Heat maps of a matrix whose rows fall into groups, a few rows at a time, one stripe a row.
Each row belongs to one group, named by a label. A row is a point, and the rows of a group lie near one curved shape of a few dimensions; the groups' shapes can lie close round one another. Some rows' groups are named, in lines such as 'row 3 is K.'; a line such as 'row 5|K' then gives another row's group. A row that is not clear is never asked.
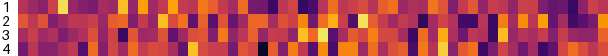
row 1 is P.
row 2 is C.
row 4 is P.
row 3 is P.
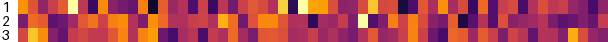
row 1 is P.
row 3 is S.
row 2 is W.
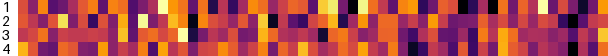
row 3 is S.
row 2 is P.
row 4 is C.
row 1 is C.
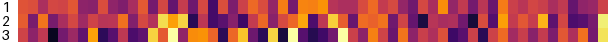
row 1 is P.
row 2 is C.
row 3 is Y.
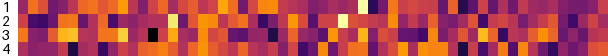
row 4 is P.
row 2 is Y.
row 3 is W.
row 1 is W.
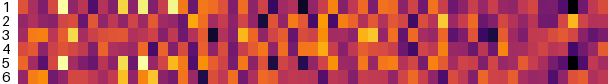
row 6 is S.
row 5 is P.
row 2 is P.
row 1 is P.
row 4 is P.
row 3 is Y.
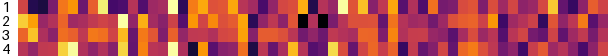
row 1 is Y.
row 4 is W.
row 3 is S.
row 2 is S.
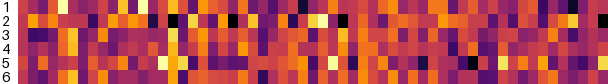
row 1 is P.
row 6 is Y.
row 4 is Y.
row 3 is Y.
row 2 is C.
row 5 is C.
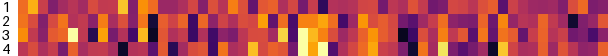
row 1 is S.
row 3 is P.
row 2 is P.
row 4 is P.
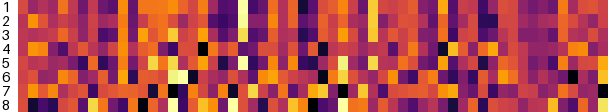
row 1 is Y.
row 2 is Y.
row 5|Y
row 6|S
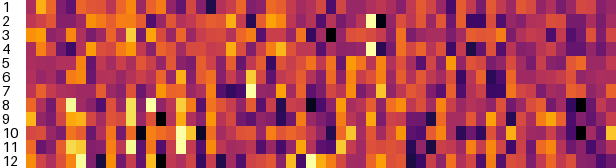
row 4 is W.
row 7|Y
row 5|P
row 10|S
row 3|S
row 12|P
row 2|W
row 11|W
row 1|S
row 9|W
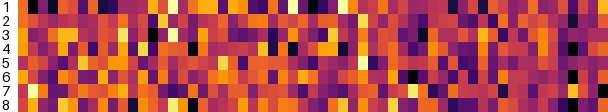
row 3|W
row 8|S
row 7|S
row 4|P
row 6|C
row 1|Y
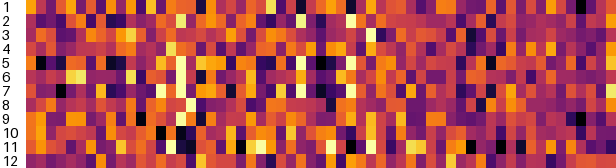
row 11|C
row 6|W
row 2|Y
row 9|S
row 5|Y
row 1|P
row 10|C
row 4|C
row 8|S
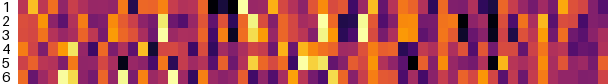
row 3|C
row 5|P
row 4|P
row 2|C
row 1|Y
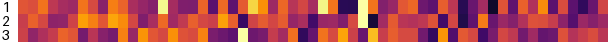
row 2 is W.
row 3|Y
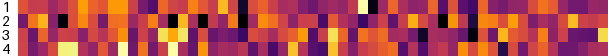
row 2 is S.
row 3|C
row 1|W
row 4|W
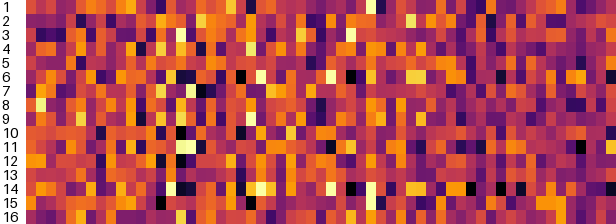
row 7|S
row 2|P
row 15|W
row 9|W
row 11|S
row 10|C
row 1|W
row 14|C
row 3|Y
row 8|S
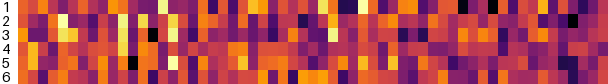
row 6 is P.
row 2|P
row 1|C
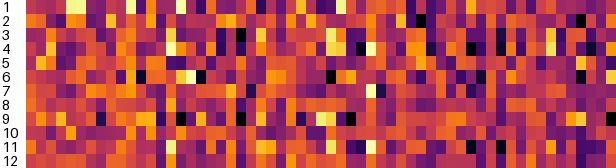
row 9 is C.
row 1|W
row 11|C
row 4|C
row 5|S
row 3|C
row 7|W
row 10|P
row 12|C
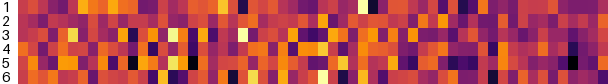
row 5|S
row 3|W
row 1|W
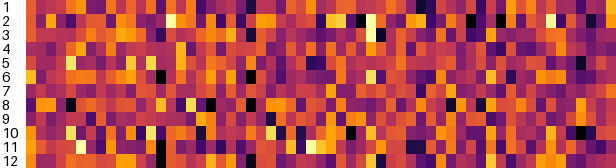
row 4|Y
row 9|P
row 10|P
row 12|W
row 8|S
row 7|P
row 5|P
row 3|W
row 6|W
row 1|C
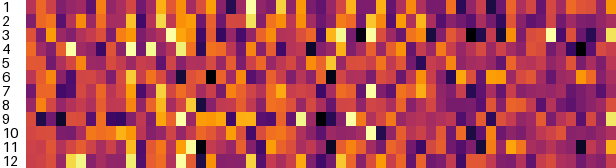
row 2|W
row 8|S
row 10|W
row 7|W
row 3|C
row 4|P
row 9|Y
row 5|P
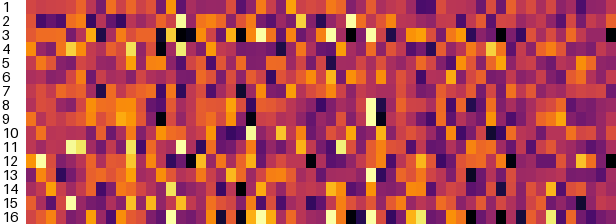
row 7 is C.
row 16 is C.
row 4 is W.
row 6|P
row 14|C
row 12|S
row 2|Y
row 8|W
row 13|W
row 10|Y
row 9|W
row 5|S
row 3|C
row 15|P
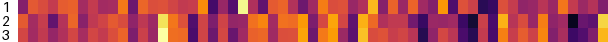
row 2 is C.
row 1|Y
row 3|C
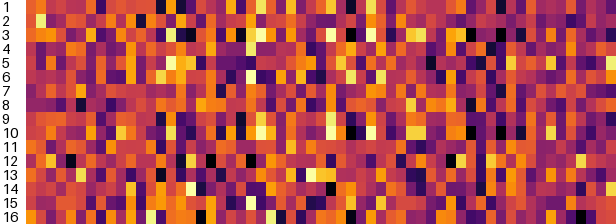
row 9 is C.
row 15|Y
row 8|P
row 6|Y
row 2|S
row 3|C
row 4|Y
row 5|C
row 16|P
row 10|C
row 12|S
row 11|C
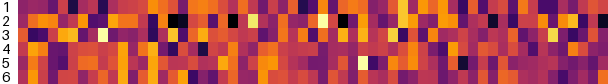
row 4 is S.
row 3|Y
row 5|W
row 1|P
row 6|S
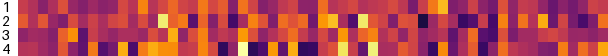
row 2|C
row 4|Y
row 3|Y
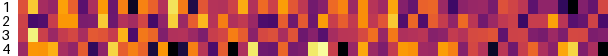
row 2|Y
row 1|S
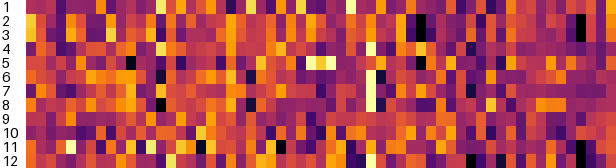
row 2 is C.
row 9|P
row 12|C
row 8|W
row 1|Y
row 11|P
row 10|P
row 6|W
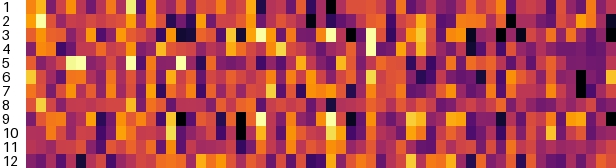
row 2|S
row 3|C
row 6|C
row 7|P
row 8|S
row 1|S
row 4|W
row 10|C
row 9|C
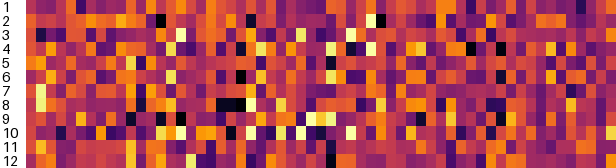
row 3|Y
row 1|P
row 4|C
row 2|W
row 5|S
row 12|S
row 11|S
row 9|P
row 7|S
